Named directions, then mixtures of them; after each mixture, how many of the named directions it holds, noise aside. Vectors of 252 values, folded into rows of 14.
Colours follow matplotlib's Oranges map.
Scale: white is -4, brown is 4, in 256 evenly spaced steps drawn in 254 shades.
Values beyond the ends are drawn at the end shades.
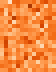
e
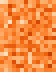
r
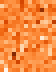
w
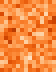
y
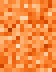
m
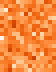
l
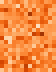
three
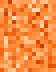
one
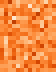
one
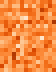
two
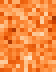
one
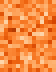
one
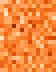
four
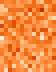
two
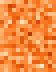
one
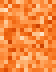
four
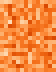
one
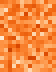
two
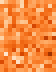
three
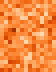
one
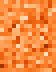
one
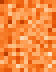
two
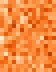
three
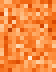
three
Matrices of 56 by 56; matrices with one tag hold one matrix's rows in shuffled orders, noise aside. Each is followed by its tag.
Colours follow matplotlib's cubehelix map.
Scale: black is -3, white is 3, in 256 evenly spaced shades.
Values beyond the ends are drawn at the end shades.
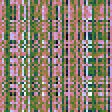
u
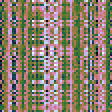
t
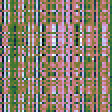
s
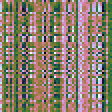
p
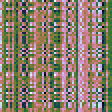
p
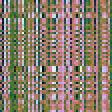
s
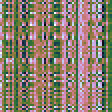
p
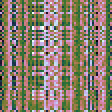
t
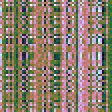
p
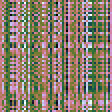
u
